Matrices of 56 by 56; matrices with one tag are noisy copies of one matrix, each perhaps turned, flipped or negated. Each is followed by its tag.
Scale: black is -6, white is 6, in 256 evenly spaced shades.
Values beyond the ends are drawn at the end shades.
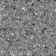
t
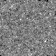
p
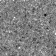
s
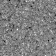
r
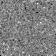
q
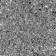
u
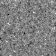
t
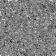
p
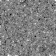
p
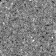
q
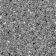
t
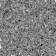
p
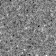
r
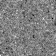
q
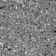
u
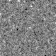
r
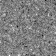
r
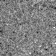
u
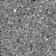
s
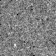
s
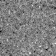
u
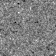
q
